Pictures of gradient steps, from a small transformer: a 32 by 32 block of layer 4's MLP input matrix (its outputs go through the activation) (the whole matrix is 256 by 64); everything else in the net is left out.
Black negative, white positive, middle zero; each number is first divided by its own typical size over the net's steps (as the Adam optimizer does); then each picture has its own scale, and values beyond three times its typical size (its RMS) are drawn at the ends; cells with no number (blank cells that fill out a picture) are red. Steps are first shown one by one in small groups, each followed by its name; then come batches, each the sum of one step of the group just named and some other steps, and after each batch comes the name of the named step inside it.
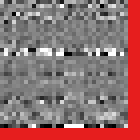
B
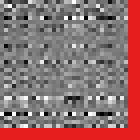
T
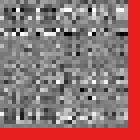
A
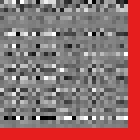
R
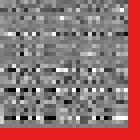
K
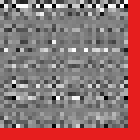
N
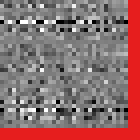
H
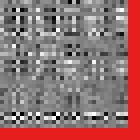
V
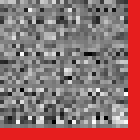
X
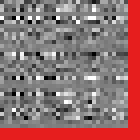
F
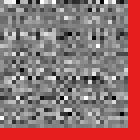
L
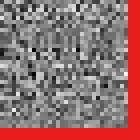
F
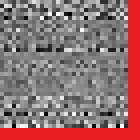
T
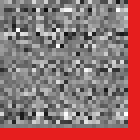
A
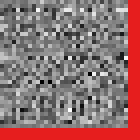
A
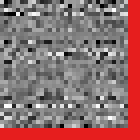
B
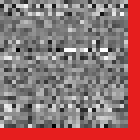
N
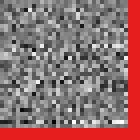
X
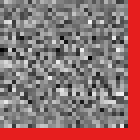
L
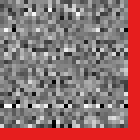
X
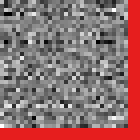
K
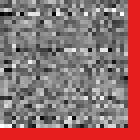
R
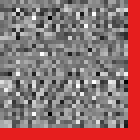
A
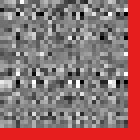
R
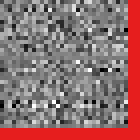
H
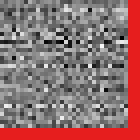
A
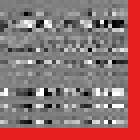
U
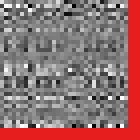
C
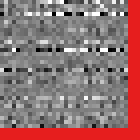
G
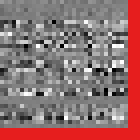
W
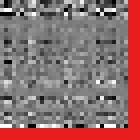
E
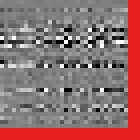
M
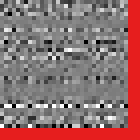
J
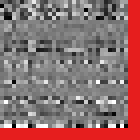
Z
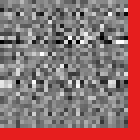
M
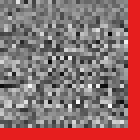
J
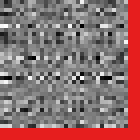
E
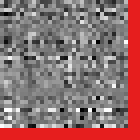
E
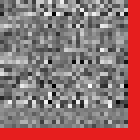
G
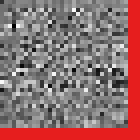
W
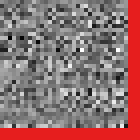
Z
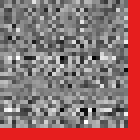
Z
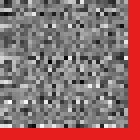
E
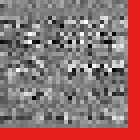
W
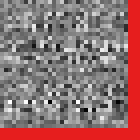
G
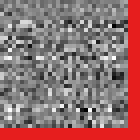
J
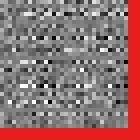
G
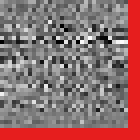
M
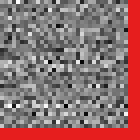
J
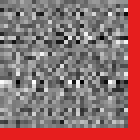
M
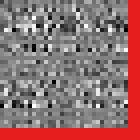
U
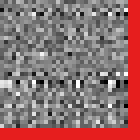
J
